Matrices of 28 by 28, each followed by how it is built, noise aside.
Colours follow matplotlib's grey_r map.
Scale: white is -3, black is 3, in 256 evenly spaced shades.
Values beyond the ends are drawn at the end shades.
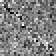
banded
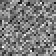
Hankel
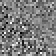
lower triangular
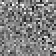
upper triangular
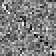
banded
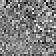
upper triangular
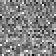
repeating columns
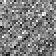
Hankel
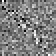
banded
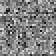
blocks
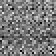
repeating columns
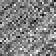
Hankel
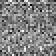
repeating columns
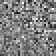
upper triangular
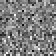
repeating columns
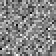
Hankel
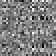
low rank
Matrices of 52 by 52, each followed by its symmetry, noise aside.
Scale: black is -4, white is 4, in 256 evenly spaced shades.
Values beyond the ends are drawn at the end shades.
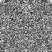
mirrored left to right.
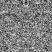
mirrored left to right.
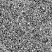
symmetric across the other diagonal.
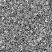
symmetric.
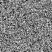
same after a half turn.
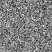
symmetric across the other diagonal.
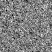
symmetric across the other diagonal.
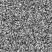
antisymmetric.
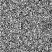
mirrored top to bottom.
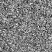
no symmetry.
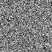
antisymmetric.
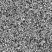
symmetric.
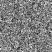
same after a half turn.
